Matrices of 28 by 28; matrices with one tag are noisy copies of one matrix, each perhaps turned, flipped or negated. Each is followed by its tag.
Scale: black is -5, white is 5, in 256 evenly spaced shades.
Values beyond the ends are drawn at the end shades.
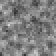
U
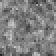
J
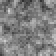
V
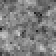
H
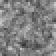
J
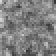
V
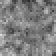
V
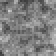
V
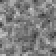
U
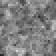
H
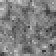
V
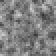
U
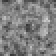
J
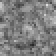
J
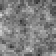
V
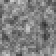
J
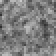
J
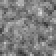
U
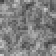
V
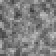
U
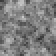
H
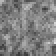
V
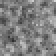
U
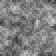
H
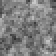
H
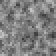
U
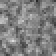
U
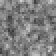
J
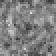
J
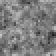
H
